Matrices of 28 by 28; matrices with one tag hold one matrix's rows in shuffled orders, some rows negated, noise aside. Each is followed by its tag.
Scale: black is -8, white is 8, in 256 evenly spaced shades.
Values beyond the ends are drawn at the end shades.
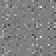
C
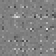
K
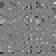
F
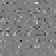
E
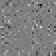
C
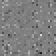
C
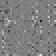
C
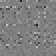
E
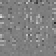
F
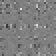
E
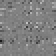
F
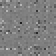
E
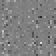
C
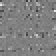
F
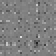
E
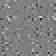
C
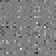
E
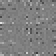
F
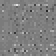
K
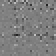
K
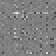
K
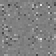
C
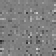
F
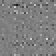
K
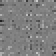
F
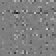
K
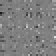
F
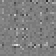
K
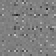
K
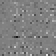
K
